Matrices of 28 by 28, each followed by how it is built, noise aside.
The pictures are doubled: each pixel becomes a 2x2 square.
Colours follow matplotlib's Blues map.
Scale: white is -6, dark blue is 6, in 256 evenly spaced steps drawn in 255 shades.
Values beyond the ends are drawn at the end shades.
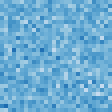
noise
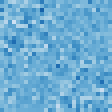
block diagonal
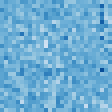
uneven columns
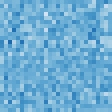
low rank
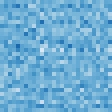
low rank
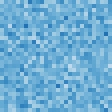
noise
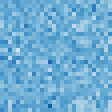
low rank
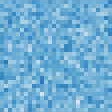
noise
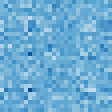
low rank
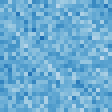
Toeplitz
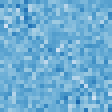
block diagonal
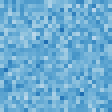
noise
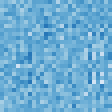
low rank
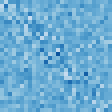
banded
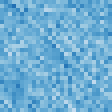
Toeplitz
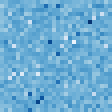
sparse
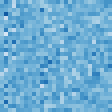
uneven columns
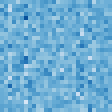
uneven columns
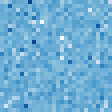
sparse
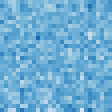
low rank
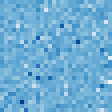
sparse
